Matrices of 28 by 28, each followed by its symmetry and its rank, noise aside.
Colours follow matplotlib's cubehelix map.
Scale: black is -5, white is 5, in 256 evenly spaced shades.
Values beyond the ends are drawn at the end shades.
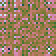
symmetric, rank three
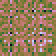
symmetric, rank two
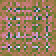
no symmetry, rank two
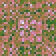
symmetric, rank three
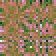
antisymmetric, rank two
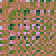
symmetric, rank two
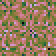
symmetric, rank three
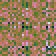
no symmetry, rank two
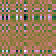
no symmetry, rank one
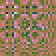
symmetric, rank two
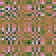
no symmetry, rank two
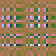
no symmetry, rank one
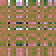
no symmetry, rank one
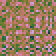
no symmetry, rank two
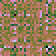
symmetric, rank two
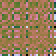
symmetric, rank one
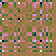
symmetric, rank two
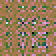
symmetric, rank two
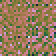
no symmetry, rank three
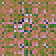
symmetric, rank three
